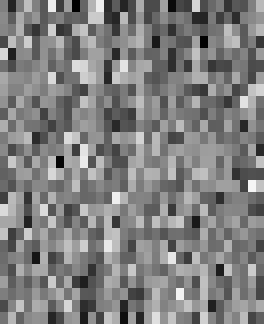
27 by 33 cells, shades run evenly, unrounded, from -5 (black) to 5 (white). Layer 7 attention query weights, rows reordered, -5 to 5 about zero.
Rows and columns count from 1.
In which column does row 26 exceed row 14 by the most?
8
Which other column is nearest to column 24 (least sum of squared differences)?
3
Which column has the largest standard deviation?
11
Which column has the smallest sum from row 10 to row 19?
31
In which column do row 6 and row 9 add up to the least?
29
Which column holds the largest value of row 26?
9
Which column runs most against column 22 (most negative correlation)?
13
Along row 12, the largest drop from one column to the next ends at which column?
5
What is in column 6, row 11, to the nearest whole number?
-1
